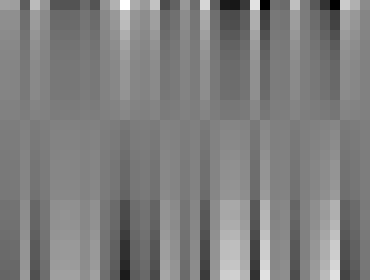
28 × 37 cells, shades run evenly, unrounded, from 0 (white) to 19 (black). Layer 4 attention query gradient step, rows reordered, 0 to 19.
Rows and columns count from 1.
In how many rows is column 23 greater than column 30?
12
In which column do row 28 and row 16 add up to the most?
13
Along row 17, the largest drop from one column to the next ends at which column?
27
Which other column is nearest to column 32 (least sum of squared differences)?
6
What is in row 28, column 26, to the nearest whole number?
15
